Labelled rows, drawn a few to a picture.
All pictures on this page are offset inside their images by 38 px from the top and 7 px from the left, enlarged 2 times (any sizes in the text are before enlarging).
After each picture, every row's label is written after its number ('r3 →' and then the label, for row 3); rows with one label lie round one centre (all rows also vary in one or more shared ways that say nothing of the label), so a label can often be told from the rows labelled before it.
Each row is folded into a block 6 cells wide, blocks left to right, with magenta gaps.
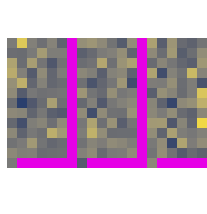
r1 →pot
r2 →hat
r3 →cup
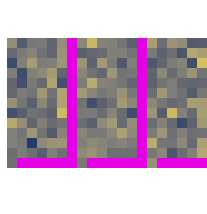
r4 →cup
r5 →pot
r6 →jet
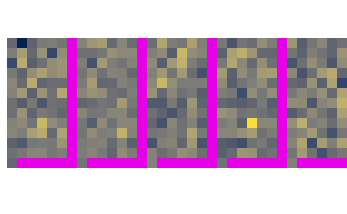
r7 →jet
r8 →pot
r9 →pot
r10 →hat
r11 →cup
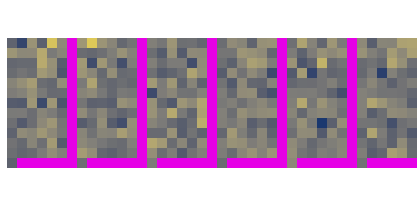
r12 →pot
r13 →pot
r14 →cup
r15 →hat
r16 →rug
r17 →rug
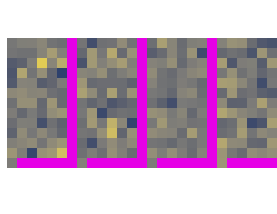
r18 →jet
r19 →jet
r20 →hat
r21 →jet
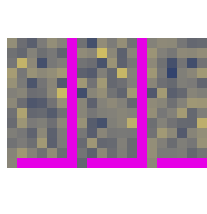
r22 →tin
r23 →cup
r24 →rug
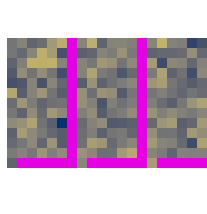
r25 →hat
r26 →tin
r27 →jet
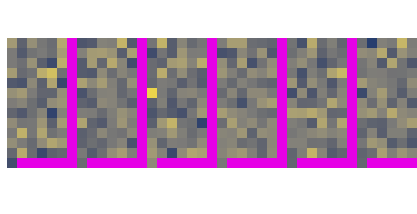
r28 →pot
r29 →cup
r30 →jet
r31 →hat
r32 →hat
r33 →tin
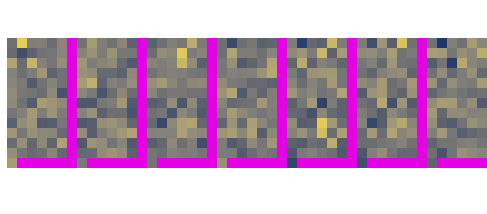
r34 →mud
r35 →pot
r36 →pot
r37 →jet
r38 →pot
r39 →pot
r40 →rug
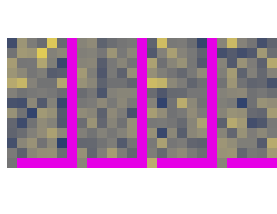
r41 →pot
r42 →rug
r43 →cup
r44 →jet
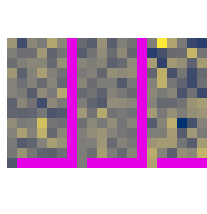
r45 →pot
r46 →hat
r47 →jet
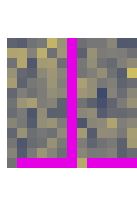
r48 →rug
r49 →jet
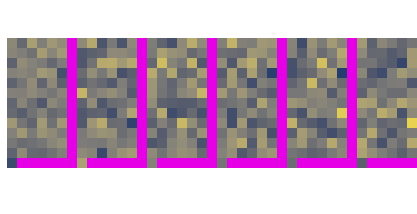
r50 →pot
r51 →jet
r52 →tin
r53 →pot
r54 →cup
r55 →rug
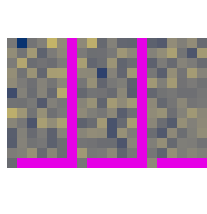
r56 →tin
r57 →rug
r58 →cup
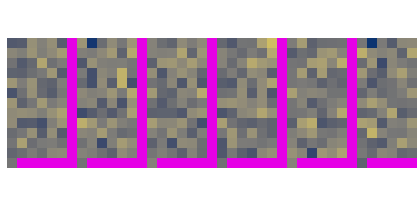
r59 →cup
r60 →cup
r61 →cup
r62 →mud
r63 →jet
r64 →rug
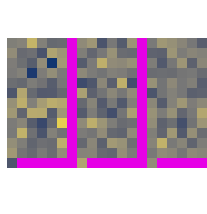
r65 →rug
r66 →cup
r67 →cup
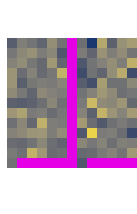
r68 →hat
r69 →hat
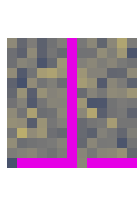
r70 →hat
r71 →tin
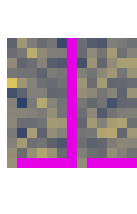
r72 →cup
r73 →jet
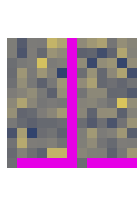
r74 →tin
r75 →pot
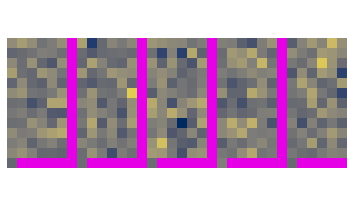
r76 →pot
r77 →tin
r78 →tin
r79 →hat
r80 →pot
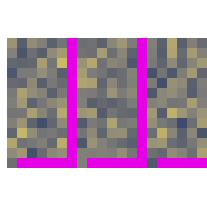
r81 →jet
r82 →tin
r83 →hat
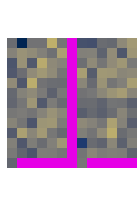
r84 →jet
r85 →mud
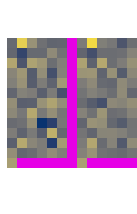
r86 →mud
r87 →mud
